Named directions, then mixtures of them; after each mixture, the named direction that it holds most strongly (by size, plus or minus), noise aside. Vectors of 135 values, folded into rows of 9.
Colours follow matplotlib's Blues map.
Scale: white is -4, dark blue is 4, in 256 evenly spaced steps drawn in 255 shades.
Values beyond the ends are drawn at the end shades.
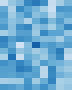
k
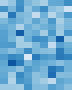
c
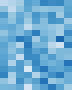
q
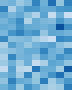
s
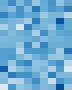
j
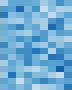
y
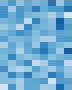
j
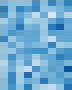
s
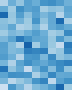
q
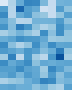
k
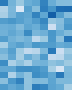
y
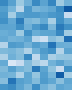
c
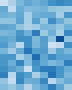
q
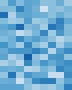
y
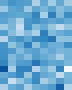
s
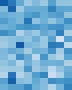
q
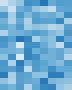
q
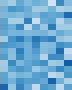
j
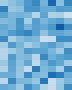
s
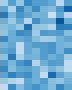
j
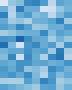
k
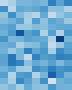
c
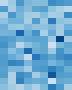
c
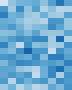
y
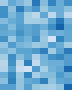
s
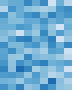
s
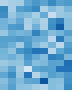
y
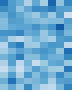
s
